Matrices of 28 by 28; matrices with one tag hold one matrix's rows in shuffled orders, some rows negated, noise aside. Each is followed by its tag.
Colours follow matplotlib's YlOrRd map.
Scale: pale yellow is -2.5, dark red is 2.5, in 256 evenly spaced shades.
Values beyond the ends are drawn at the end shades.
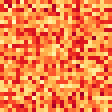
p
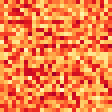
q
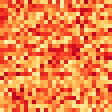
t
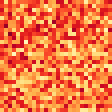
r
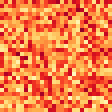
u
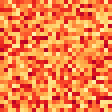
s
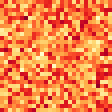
s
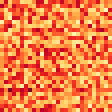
q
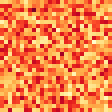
p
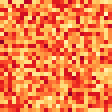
p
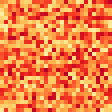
r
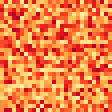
q
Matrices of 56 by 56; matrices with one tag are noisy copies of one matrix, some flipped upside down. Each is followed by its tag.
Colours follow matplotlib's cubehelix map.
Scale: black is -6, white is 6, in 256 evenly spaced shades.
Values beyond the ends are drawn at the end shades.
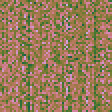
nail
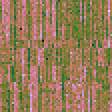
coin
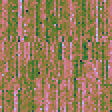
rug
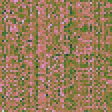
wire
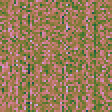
nail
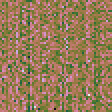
nail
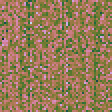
nail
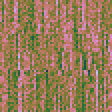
rug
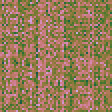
wire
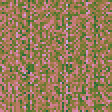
nail
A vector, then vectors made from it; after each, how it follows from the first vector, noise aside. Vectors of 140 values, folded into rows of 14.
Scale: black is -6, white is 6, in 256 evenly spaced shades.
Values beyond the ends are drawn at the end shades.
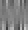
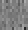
negated, partly zeroed.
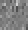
wrapped around, partly zeroed.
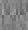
wrapped around, negated, shrunk.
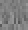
wrapped around, negated, shrunk.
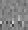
wrapped around, partly zeroed.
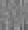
negated, shrunk.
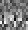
wrapped around, scaled up.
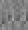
wrapped around, negated, shrunk.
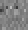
wrapped around, negated, partly zeroed.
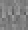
wrapped around, shrunk.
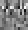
wrapped around, scaled up.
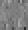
negated, partly zeroed.
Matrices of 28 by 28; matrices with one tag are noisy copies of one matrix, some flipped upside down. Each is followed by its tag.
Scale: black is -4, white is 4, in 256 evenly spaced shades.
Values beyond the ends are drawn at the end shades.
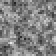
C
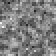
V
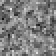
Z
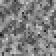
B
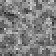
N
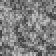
C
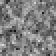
Z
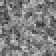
Z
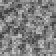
B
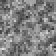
C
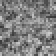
N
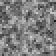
Z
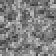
N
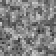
Z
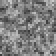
V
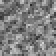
B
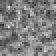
N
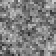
V
